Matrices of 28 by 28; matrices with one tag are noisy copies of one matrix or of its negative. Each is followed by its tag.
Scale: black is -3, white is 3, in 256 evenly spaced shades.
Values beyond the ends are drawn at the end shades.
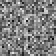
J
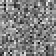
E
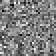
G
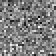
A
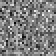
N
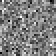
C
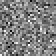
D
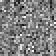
G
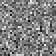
D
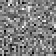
A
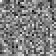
G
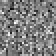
N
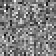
E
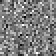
G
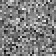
A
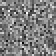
N
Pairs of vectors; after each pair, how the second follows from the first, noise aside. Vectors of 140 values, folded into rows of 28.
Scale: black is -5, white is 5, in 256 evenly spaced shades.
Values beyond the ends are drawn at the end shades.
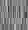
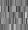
sign-scrambled.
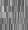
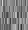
shuffled.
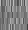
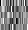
negated, scaled up.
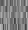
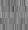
reversed, shrunk.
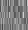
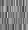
shuffled.
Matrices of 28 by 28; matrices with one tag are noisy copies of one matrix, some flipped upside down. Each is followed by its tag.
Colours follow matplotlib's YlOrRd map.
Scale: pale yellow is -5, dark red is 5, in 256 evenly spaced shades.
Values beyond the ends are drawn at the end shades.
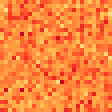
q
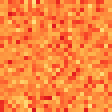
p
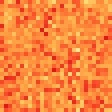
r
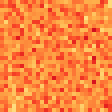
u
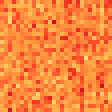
q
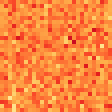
u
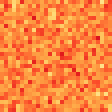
u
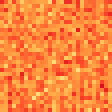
q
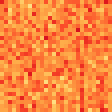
q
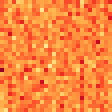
q
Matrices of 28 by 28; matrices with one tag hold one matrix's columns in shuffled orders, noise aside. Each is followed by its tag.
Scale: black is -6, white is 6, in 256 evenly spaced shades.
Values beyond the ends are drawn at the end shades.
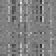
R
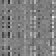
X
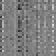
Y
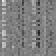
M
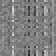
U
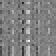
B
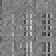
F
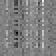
M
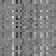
X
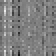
U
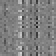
X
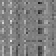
B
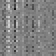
Y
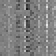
Y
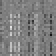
F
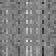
B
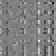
B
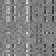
R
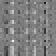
B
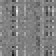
U
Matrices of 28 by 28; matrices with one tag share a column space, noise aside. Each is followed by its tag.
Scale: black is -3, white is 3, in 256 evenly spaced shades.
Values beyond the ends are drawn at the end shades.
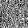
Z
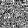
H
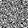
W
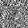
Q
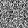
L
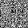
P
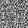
H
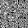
H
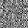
H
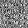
P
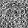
P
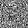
L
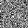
H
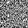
W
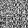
P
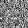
Z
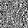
L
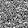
W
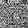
H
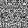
H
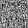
L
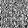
P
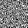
W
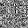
P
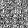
P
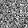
P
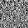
Q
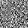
W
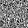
L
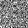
W
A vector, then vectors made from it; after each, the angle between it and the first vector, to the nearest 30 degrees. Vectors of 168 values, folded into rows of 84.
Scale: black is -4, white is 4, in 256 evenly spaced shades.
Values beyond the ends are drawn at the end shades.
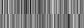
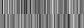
30 degrees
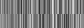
60 degrees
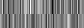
150 degrees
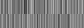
60 degrees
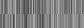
60 degrees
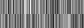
150 degrees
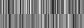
150 degrees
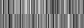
150 degrees
